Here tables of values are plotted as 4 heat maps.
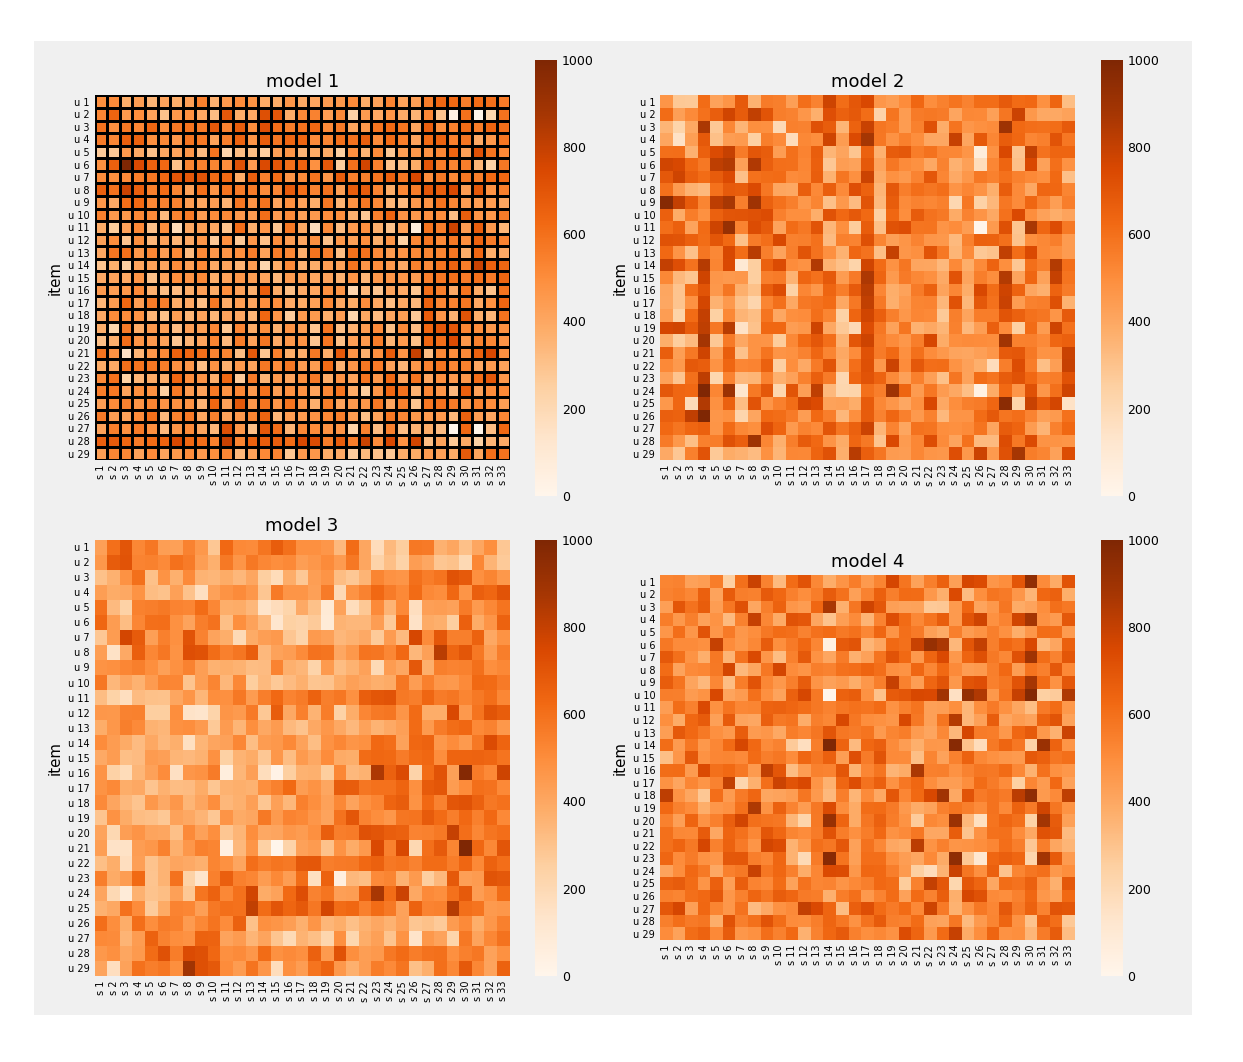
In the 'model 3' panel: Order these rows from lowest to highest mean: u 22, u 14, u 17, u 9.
u 9, u 14, u 17, u 22
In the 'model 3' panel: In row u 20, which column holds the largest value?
s 29
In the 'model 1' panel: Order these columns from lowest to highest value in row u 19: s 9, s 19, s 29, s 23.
s 9, s 23, s 19, s 29
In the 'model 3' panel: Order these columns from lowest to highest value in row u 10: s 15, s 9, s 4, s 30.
s 15, s 4, s 9, s 30
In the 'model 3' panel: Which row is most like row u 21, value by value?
u 16
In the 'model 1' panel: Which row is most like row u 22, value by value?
u 9
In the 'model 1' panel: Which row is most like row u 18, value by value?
u 16
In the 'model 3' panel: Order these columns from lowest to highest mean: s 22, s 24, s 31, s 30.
s 22, s 24, s 31, s 30
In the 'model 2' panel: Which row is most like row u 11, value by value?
u 5
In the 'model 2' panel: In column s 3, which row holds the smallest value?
u 25
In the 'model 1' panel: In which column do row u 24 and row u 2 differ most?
s 31
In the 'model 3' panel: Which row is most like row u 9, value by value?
u 13
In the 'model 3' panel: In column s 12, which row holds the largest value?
u 26
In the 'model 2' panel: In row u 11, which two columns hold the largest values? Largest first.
s 6, s 30
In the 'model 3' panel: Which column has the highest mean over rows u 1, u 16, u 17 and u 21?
s 30
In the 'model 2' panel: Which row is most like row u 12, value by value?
u 7
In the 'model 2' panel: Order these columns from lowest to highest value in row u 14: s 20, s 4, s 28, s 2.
s 28, s 20, s 2, s 4
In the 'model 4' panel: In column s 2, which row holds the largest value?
u 27
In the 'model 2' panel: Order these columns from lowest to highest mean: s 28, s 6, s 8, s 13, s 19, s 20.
s 20, s 8, s 19, s 13, s 6, s 28
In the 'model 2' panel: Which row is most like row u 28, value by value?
u 13
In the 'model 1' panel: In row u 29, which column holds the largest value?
s 30
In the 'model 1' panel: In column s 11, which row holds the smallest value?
u 5
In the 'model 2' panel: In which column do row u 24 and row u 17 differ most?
s 26
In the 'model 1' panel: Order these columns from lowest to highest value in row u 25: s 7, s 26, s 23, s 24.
s 26, s 24, s 7, s 23
